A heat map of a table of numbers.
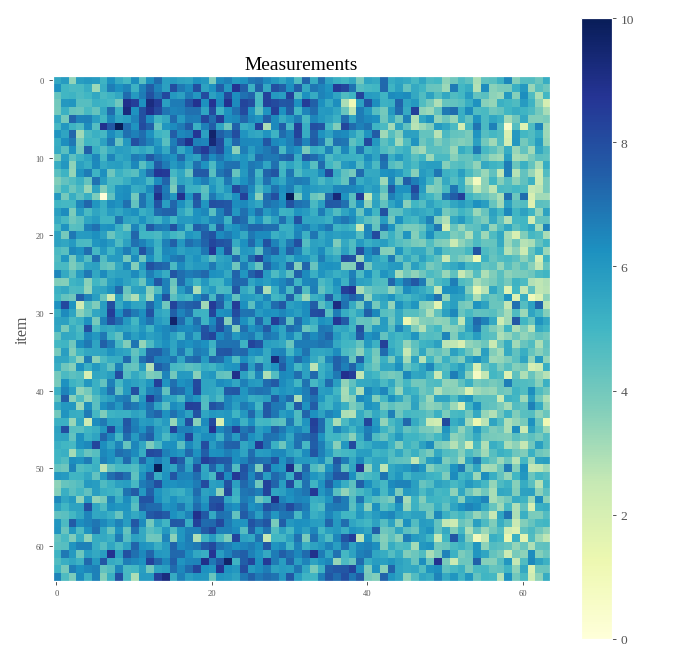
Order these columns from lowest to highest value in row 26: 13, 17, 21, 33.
21, 17, 33, 13
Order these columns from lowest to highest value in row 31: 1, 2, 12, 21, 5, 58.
58, 5, 2, 1, 12, 21
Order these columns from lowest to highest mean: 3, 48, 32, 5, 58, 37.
58, 48, 3, 5, 37, 32
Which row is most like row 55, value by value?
16
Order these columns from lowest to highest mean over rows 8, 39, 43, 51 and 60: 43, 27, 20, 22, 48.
48, 43, 22, 20, 27
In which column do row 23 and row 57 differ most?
54
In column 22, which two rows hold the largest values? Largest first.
62, 3
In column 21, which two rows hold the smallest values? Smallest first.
44, 53
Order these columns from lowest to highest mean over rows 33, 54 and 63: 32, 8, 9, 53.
53, 8, 9, 32
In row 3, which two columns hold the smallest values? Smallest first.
38, 63
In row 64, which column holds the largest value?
14
